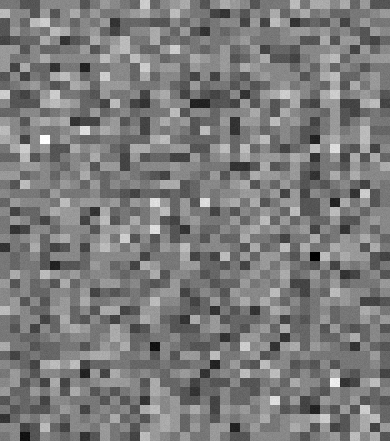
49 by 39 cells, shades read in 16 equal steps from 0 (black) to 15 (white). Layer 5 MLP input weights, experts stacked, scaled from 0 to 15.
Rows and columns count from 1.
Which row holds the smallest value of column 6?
30
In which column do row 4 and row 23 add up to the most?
16
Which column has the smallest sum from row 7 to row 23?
32
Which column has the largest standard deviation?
34
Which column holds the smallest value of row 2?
23
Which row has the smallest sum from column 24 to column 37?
19
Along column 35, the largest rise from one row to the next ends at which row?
27
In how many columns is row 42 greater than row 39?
18
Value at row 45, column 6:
8
